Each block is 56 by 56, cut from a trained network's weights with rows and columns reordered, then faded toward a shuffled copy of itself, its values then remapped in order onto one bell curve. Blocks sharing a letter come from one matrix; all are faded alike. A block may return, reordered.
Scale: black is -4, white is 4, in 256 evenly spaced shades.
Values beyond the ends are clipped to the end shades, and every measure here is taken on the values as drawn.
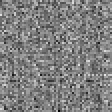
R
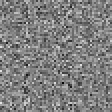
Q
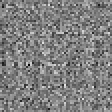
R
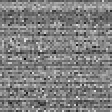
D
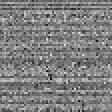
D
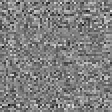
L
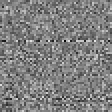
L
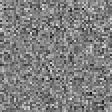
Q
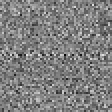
L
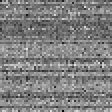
D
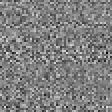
L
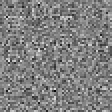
Q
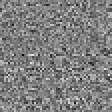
L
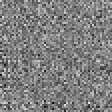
Q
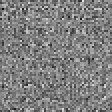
R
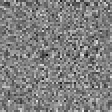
Q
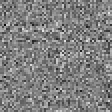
Q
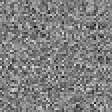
Q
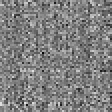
R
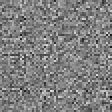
Q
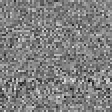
L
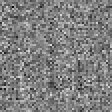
R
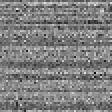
D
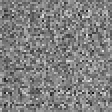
R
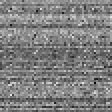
D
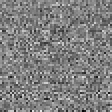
L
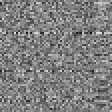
L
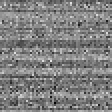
D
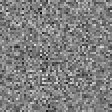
Q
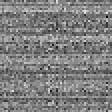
D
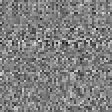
L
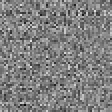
Q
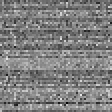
D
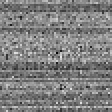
D
